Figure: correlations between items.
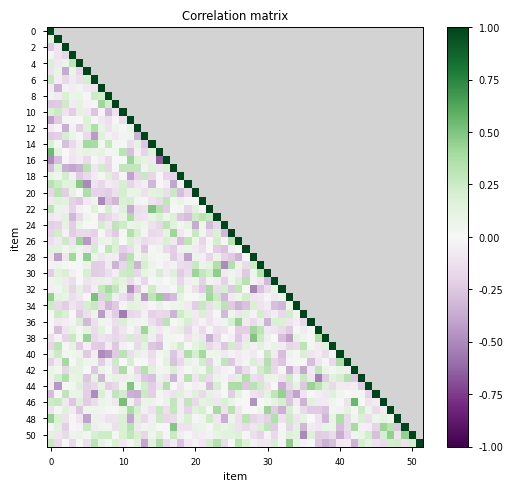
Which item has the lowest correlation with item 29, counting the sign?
24
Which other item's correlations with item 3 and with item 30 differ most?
23
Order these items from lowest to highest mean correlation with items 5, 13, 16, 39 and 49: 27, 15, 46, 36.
15, 27, 36, 46
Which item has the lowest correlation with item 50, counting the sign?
35
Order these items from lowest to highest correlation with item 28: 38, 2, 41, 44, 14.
2, 14, 41, 44, 38
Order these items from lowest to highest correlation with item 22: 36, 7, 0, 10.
36, 7, 10, 0
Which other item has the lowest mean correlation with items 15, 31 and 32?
11
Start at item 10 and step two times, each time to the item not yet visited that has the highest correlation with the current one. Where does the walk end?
42
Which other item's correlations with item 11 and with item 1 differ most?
44
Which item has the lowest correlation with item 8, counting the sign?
40
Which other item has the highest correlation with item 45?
32
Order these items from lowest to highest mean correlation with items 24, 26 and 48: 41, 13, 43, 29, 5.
5, 29, 13, 41, 43
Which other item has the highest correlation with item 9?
7
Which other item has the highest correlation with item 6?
33
